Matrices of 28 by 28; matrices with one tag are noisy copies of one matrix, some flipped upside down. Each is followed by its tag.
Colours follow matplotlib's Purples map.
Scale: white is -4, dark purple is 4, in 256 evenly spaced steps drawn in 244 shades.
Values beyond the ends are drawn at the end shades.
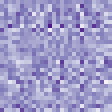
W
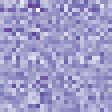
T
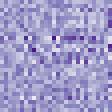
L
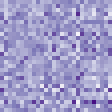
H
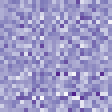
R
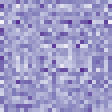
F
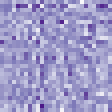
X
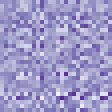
R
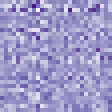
T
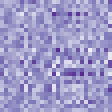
L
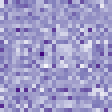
F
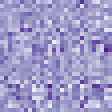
W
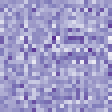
L
